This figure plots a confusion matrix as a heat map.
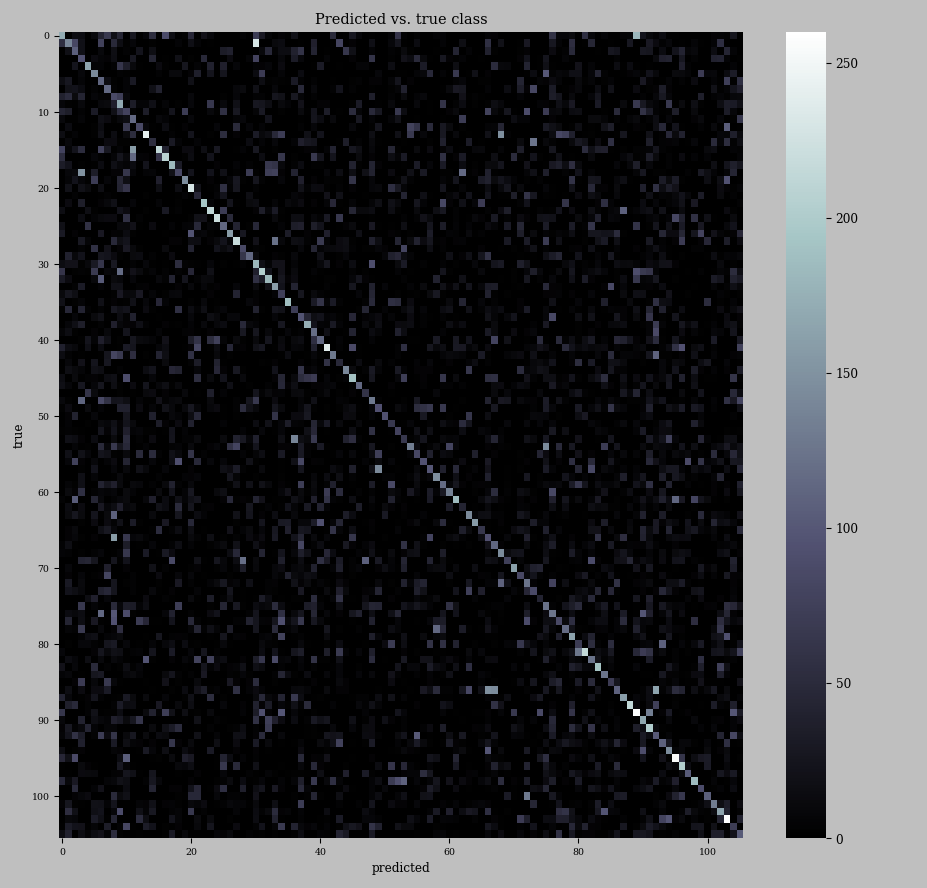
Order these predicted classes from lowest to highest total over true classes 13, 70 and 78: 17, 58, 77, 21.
17, 21, 77, 58
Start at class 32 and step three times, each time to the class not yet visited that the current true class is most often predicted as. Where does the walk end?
94
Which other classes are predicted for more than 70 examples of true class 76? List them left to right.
6, 8, 10, 90
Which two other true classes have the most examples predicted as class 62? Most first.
18, 11
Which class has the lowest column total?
50
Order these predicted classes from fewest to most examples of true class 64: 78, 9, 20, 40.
78, 9, 20, 40
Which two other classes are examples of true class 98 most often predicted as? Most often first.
53, 52
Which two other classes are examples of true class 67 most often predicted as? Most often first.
37, 53
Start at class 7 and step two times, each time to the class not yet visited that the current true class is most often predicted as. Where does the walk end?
63
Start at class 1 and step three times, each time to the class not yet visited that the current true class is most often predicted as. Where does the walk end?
3
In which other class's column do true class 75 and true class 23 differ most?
87
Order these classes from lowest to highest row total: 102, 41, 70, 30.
70, 30, 102, 41
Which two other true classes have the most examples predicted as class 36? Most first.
53, 87
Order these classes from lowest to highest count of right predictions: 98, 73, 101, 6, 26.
73, 6, 101, 26, 98
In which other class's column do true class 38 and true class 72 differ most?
68
